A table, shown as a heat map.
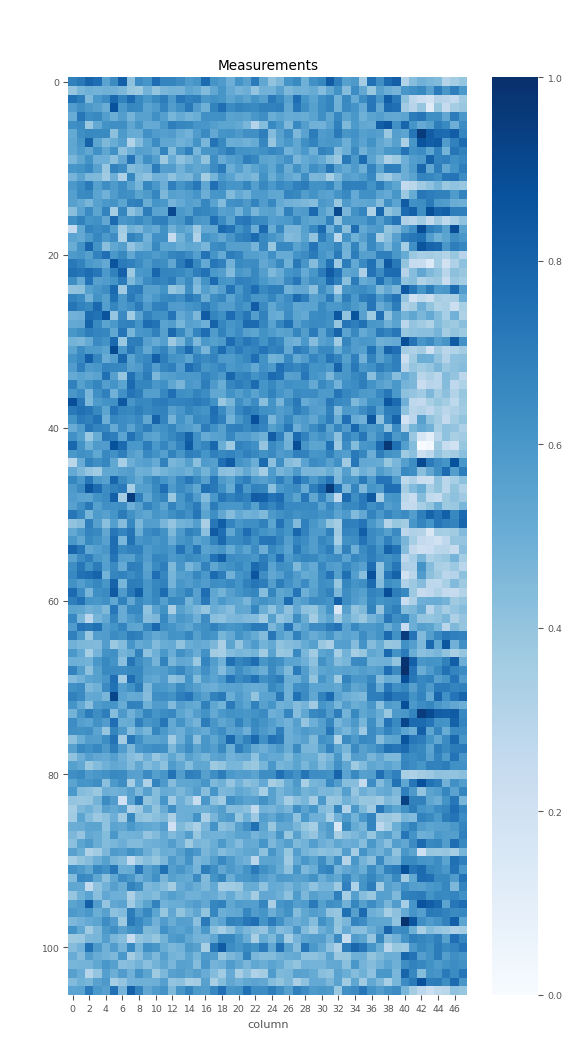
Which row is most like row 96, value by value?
9
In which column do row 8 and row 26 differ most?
46
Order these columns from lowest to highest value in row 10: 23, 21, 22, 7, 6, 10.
7, 21, 22, 23, 6, 10
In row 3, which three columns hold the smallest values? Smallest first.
43, 45, 41
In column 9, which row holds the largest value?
28
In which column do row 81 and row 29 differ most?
42
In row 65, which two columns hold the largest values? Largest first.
45, 43
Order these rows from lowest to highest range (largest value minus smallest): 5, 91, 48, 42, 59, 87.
87, 91, 5, 59, 48, 42
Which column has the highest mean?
5
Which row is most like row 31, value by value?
3
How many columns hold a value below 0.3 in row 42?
4
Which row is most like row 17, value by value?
44
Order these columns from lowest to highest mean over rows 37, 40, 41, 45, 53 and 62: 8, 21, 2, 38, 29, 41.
41, 2, 29, 21, 8, 38
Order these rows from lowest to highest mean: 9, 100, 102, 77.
102, 9, 100, 77
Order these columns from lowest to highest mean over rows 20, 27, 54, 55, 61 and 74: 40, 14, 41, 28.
41, 40, 28, 14
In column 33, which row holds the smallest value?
99
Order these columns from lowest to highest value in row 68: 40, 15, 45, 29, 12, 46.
29, 15, 12, 46, 45, 40
